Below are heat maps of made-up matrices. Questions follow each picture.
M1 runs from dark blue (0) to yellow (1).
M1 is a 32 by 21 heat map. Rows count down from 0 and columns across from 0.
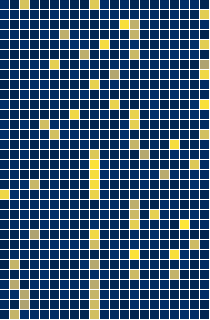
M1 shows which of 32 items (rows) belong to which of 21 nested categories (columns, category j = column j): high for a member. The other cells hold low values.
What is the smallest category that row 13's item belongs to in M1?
5
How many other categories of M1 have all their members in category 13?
8
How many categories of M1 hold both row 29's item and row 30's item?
2
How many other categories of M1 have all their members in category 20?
3
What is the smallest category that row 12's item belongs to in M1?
4
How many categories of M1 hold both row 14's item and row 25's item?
2
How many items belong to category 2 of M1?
3
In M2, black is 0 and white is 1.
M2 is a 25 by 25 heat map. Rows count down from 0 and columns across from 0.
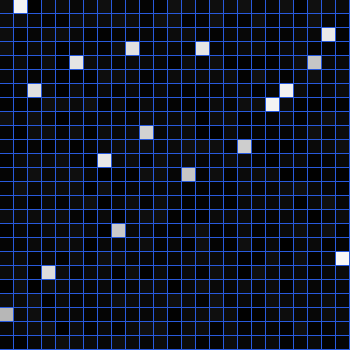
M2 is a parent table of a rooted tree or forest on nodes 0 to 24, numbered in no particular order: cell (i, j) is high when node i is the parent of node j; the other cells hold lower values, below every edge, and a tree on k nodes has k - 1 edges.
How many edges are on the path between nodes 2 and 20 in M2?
2
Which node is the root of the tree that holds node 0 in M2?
4
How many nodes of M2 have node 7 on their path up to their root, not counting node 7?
6
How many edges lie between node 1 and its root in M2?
3
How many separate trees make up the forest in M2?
8
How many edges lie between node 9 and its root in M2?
4
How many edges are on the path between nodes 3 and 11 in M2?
3
